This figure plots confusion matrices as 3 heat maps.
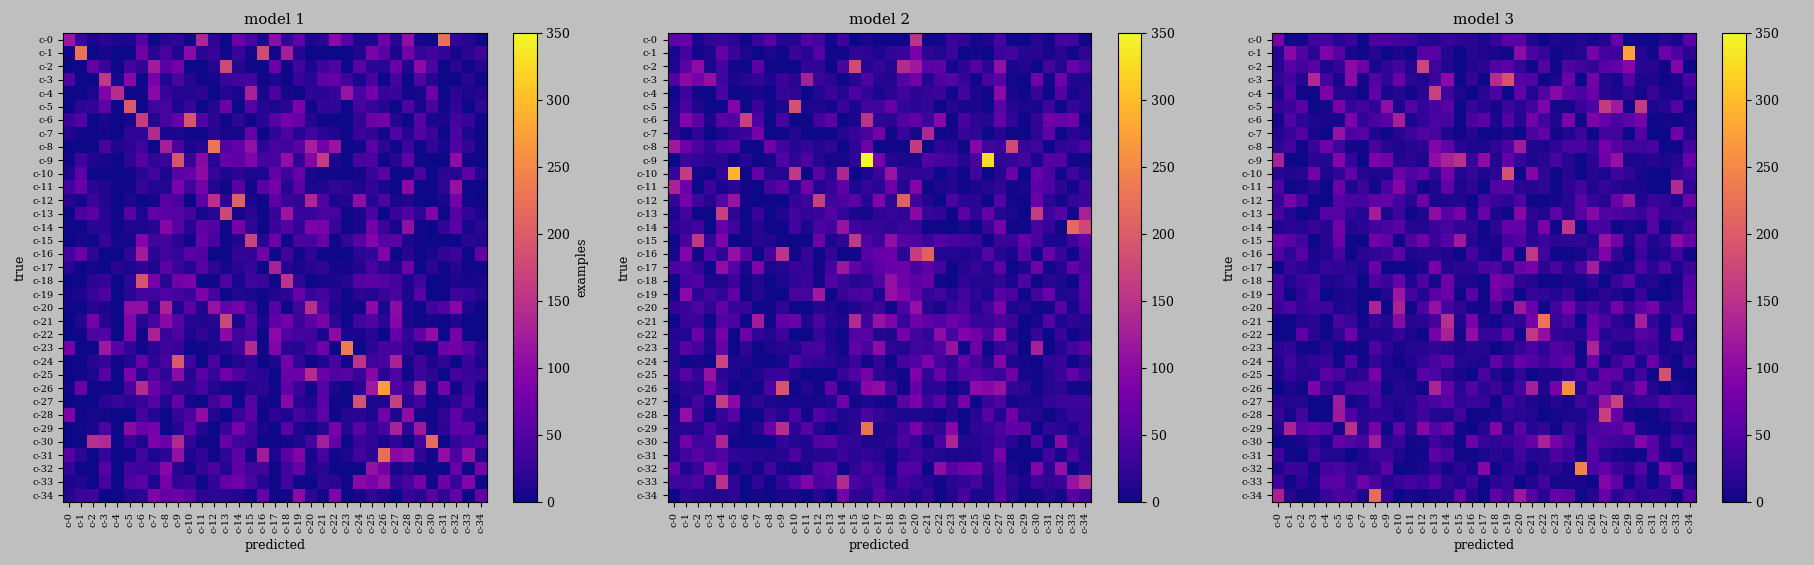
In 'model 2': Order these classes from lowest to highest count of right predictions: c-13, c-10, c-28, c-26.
c-13, c-28, c-26, c-10
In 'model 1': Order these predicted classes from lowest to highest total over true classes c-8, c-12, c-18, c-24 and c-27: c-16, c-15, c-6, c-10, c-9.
c-16, c-10, c-15, c-6, c-9
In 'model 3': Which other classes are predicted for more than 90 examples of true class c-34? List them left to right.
c-0, c-8, c-20
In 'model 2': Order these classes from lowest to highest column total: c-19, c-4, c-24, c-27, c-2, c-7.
c-7, c-24, c-2, c-19, c-27, c-4
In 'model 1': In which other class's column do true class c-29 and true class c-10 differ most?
c-27
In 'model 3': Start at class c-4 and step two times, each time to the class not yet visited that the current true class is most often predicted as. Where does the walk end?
c-8
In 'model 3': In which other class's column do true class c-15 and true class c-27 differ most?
c-28
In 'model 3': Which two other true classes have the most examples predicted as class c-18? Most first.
c-3, c-29
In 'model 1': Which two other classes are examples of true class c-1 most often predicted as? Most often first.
c-16, c-18
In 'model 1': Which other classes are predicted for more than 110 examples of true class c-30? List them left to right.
c-2, c-3, c-9, c-21
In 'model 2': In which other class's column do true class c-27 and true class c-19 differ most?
c-4
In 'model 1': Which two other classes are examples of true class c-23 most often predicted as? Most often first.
c-15, c-3
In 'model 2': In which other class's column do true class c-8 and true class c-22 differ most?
c-28
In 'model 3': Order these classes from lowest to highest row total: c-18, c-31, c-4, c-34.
c-31, c-18, c-4, c-34
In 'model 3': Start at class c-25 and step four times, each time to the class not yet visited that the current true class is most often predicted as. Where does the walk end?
c-24
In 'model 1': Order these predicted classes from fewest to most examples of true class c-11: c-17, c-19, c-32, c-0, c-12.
c-12, c-0, c-19, c-17, c-32
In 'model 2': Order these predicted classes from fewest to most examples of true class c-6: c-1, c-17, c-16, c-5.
c-17, c-5, c-1, c-16
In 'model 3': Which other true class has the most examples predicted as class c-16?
c-22
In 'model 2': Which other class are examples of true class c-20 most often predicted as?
c-27
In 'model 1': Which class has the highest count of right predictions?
c-26
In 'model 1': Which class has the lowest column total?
c-4
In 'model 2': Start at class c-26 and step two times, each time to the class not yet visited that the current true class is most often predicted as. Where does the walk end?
c-16
